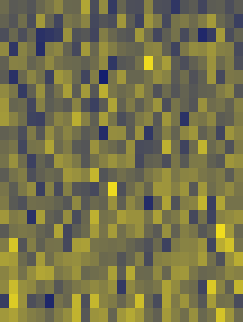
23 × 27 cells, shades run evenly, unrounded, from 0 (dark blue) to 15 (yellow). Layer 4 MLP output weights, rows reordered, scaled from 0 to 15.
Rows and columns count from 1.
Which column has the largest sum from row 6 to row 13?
8
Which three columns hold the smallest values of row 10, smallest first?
12, 17, 25
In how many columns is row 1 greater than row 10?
8
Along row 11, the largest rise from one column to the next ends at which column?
19
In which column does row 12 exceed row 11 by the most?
26
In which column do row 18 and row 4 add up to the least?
5
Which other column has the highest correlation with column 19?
11
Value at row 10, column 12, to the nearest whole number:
1
